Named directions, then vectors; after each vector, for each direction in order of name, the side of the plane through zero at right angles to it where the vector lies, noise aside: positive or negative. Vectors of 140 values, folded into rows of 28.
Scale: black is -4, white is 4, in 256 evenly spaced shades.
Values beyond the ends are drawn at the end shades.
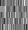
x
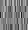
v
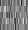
positive, positive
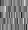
positive, positive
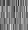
negative, positive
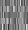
positive, negative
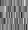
positive, positive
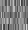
positive, negative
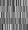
negative, positive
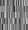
negative, positive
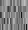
positive, positive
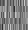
negative, positive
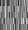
negative, positive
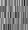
positive, negative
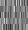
positive, negative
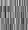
positive, negative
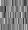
negative, negative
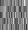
positive, positive
